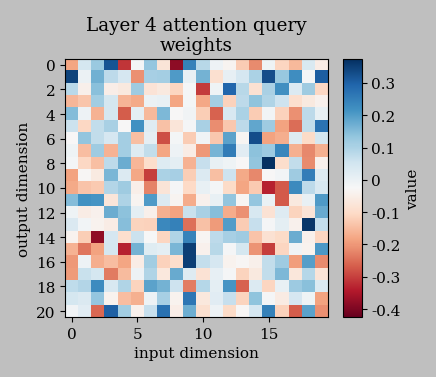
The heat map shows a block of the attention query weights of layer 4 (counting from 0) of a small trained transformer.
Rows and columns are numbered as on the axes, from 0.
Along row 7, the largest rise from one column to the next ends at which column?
11
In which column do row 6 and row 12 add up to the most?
14
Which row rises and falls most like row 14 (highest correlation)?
15
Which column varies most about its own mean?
9
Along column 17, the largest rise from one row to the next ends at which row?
1
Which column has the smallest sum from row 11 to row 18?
13
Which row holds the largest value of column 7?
20
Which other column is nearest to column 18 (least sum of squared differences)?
7
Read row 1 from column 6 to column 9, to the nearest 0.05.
0.1 0.1 0.2 0
